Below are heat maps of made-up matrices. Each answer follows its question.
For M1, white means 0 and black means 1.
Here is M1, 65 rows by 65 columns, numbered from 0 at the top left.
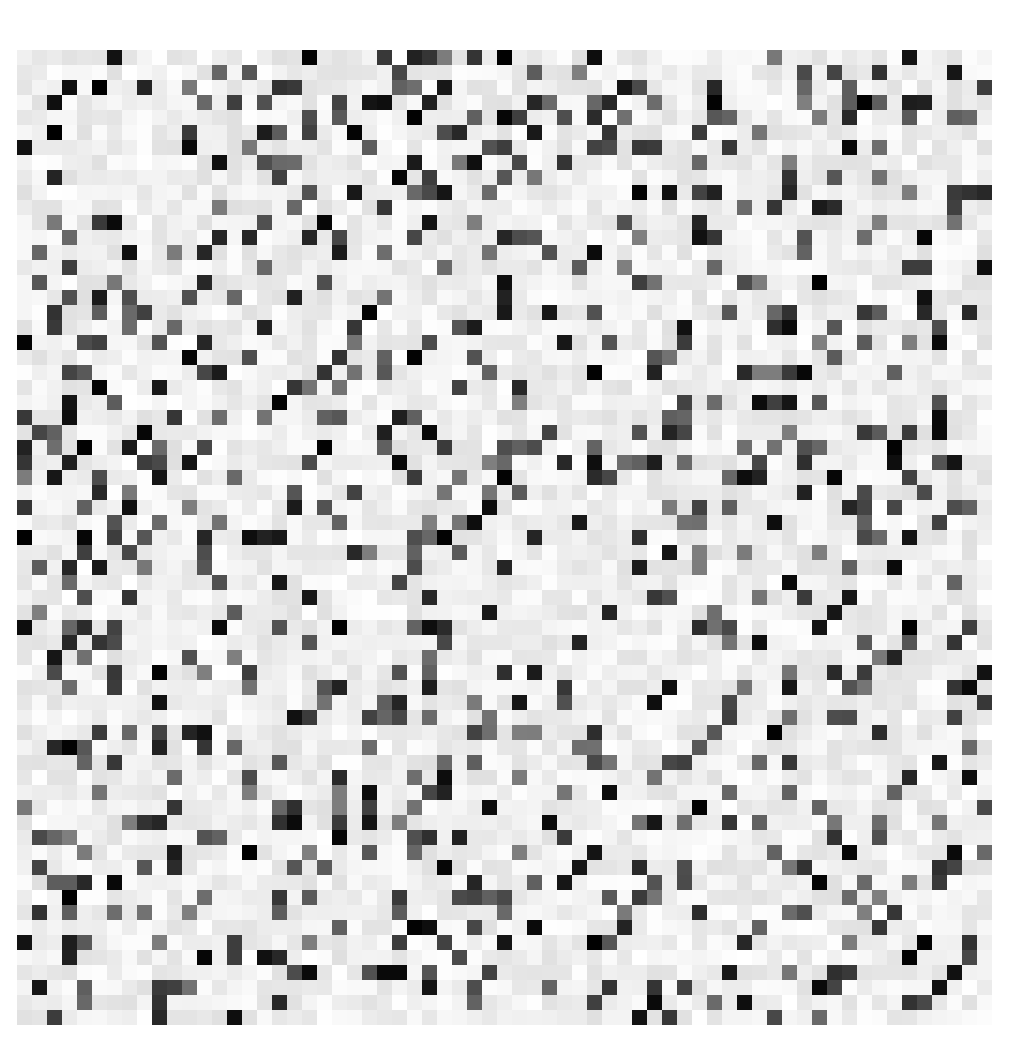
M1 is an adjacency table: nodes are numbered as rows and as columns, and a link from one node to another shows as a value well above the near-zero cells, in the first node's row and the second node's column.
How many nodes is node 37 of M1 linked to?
6
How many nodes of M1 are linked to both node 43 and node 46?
1
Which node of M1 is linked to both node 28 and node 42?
node 48
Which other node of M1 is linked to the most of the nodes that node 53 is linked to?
node 4
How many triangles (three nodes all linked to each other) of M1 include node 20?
8
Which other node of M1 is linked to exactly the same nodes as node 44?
node 61
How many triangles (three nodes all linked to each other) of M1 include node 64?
4
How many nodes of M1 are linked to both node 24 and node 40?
0
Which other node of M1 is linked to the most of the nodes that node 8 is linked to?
node 41
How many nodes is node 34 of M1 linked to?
11
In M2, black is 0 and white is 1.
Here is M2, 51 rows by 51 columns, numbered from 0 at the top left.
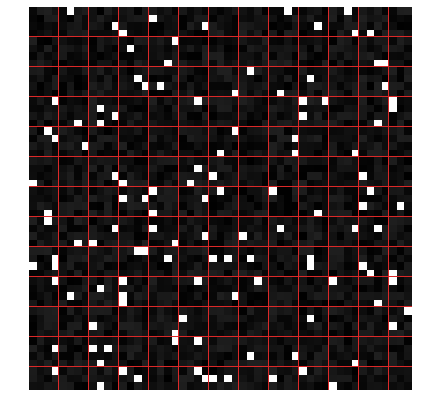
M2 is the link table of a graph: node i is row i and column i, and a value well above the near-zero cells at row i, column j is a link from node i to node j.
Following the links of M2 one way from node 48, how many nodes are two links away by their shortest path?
8
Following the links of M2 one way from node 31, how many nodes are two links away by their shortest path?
4
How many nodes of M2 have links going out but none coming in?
4
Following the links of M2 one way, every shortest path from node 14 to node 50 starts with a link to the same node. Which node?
node 36
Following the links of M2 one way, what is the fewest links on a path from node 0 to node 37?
2
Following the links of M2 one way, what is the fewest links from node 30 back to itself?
4
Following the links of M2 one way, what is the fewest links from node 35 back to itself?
4
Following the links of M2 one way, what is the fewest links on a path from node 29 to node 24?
2
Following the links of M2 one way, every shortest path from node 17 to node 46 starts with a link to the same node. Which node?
node 3
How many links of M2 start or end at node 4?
1
